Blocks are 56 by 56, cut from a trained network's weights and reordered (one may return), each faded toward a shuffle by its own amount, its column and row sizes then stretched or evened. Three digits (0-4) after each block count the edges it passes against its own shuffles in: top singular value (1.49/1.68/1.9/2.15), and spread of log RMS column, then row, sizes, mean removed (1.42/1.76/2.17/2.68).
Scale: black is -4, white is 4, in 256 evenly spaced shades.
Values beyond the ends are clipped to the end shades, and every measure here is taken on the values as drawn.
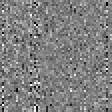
2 4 0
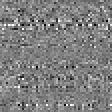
2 0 4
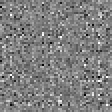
0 3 3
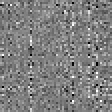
2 4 2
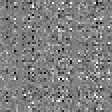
0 4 3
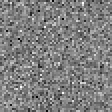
0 1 0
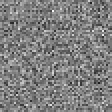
3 0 1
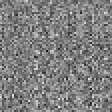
2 1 1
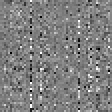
1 4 1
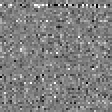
1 1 3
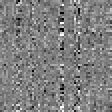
3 4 1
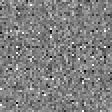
0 1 2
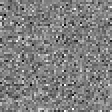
2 1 3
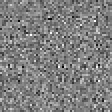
2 1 1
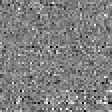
0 0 3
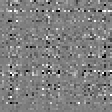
1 3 4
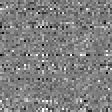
1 1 4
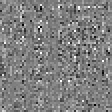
1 4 2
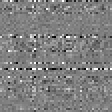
3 1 4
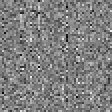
2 3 0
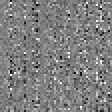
0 4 0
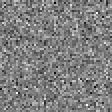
0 0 0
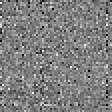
0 2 1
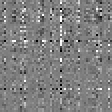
3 4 3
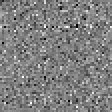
0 1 1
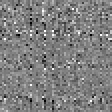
2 3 3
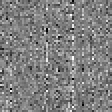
1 4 0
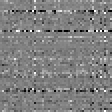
3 1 4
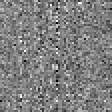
1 3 0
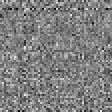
2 0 2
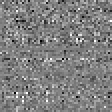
0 1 4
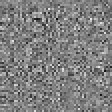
3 1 3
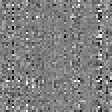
2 4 2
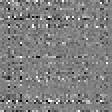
2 3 4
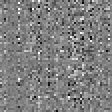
0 4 2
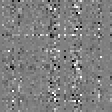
0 4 2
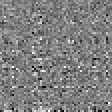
2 2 3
